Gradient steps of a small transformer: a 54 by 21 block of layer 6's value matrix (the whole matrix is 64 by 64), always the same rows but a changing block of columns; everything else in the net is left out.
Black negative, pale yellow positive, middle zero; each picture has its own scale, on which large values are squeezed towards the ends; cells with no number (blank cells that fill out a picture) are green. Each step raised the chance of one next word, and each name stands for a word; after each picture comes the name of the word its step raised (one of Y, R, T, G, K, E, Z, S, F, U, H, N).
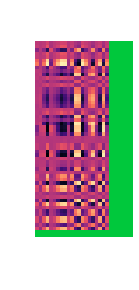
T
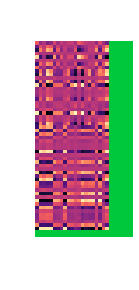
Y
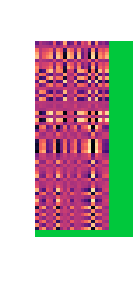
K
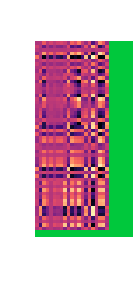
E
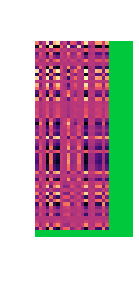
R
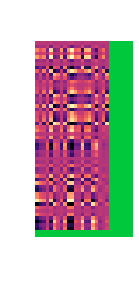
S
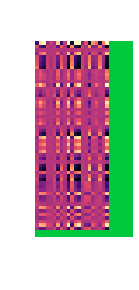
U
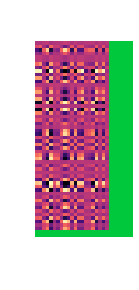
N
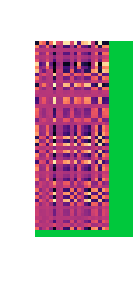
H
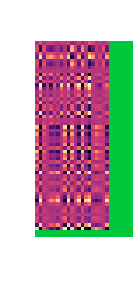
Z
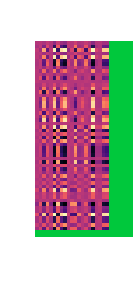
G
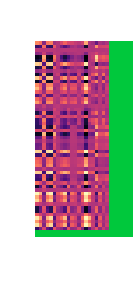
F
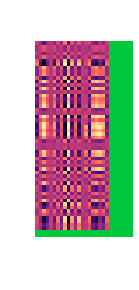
T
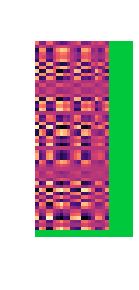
N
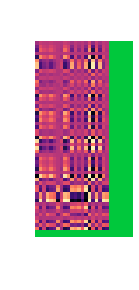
S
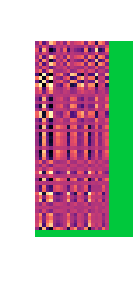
F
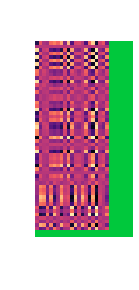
E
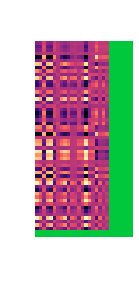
N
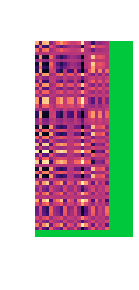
H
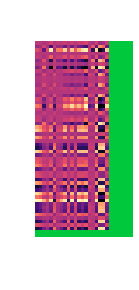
S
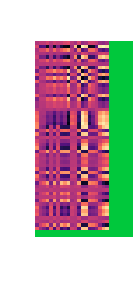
R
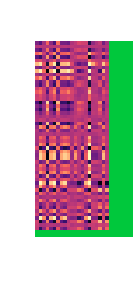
N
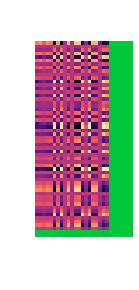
E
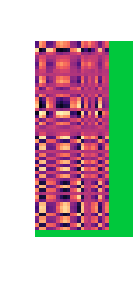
G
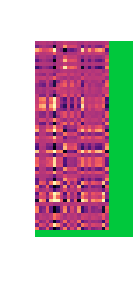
S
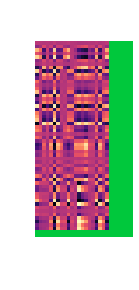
S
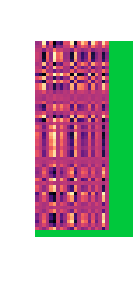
F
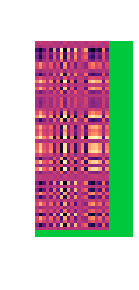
G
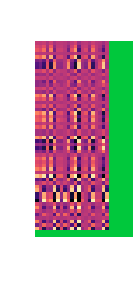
S
